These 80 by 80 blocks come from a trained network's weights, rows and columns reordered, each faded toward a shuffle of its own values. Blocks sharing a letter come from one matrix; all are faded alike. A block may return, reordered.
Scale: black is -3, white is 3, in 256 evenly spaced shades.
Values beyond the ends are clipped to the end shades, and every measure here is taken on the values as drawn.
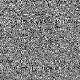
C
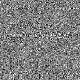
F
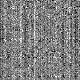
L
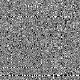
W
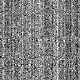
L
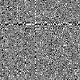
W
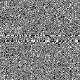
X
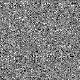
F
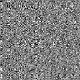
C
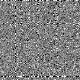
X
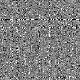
W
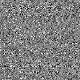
F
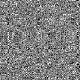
C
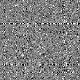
X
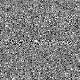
F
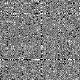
X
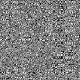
C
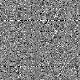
W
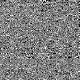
C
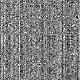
L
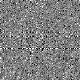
X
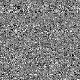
F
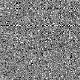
W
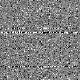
X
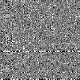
X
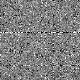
W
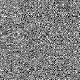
C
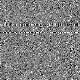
X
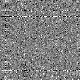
X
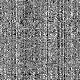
L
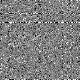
X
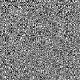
C
